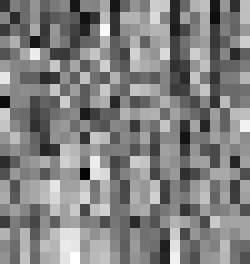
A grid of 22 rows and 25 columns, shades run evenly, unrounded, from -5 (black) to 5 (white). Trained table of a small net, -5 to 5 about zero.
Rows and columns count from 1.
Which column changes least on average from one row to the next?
18
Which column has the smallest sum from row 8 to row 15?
19
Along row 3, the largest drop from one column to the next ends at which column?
12
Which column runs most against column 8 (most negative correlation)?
17
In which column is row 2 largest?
16
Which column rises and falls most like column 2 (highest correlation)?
24
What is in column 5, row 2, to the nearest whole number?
-2
